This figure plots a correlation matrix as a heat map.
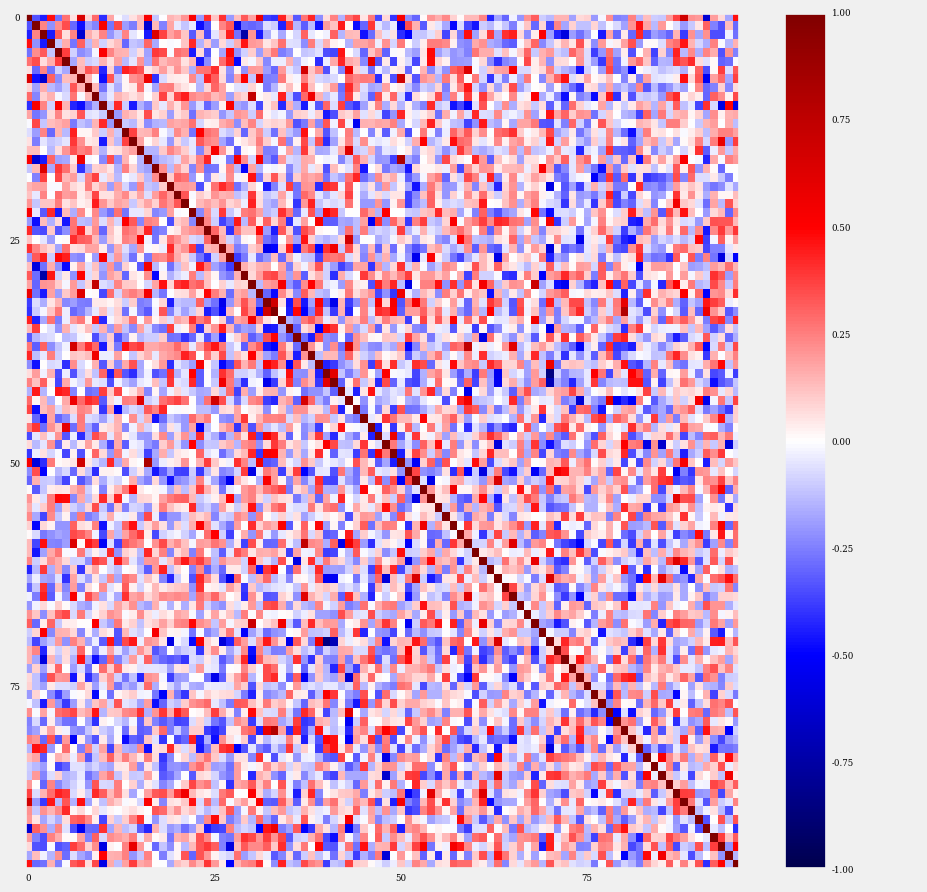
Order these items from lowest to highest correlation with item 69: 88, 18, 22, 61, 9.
22, 9, 61, 88, 18
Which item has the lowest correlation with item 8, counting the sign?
74
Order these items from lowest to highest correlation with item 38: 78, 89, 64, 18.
64, 89, 18, 78
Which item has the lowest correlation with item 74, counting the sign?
43
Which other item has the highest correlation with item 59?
37
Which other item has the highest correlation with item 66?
53
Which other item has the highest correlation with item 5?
46
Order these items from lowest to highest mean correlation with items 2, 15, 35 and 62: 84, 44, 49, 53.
84, 53, 44, 49
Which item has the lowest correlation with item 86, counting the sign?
27
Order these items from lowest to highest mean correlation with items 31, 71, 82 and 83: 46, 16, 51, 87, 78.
87, 78, 16, 51, 46
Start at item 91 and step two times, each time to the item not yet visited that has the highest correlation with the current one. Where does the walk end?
80
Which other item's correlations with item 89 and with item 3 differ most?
2
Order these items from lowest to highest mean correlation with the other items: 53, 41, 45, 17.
41, 17, 45, 53
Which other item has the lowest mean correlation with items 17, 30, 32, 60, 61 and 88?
51
